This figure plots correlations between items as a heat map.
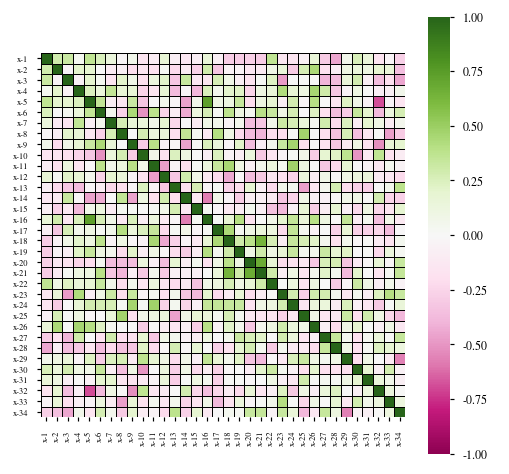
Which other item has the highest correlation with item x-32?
x-10
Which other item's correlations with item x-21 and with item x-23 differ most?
x-20
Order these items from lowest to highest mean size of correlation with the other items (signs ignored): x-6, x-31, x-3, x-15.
x-31, x-15, x-3, x-6
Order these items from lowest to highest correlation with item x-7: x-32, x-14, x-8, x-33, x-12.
x-33, x-14, x-32, x-12, x-8
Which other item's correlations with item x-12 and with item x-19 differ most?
x-18
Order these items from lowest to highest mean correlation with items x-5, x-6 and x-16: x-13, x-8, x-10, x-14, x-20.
x-14, x-10, x-8, x-20, x-13
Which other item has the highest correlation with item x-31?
x-25
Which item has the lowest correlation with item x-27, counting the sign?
x-3
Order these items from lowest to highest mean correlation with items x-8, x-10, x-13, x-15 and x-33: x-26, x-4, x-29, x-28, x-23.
x-4, x-26, x-23, x-29, x-28
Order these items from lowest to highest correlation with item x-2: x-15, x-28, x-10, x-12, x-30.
x-15, x-10, x-28, x-12, x-30
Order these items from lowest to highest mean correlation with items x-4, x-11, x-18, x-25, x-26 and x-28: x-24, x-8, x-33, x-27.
x-33, x-27, x-8, x-24
